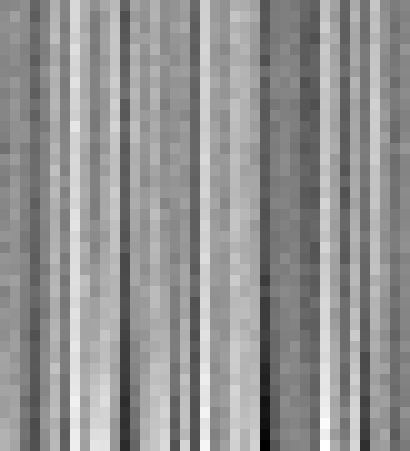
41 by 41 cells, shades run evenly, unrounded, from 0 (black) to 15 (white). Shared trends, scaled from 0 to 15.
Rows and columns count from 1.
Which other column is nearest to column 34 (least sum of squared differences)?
9
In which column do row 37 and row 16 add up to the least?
27
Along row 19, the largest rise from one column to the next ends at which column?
33
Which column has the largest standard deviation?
10
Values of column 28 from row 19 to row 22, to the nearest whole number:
8 7 7 7
